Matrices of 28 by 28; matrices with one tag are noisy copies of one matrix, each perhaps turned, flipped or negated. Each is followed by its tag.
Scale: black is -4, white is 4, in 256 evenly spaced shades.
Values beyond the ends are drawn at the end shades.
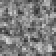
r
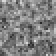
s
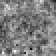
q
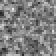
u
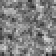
r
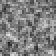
u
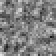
r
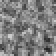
r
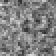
s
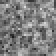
s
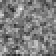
u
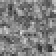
r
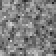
s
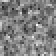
s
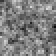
q
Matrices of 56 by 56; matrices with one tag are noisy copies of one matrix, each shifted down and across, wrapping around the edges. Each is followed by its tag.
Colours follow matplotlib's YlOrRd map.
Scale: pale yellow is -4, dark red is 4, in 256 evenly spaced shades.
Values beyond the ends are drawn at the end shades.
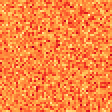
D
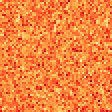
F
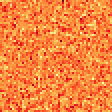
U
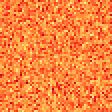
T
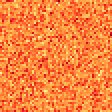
T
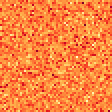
F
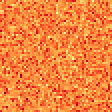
T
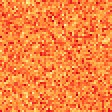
F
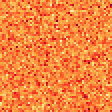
F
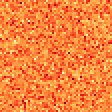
F
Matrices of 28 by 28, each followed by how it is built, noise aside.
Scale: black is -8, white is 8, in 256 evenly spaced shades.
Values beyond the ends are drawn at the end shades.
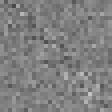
banded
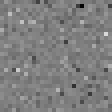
sparse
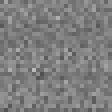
repeating columns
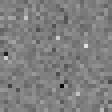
sparse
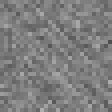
Toeplitz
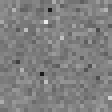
sparse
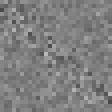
banded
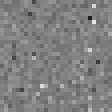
sparse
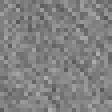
Toeplitz
